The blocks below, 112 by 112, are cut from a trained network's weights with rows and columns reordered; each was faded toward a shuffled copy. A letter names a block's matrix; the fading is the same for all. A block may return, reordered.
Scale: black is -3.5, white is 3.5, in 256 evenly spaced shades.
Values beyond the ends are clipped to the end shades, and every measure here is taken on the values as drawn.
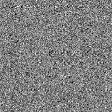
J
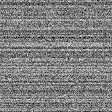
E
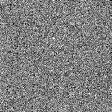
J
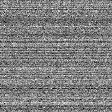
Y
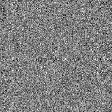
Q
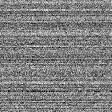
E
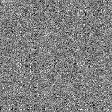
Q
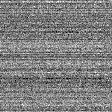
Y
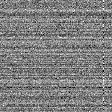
Y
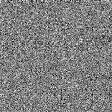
J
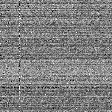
Y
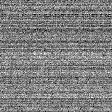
E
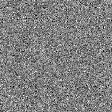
Q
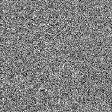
J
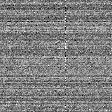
Y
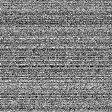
E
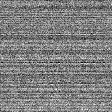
E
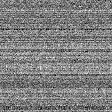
E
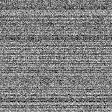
E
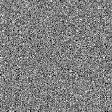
Q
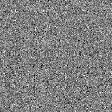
Q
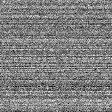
E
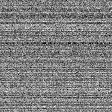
E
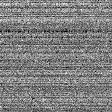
E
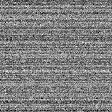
E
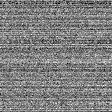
E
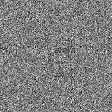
J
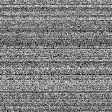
Y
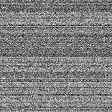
Y
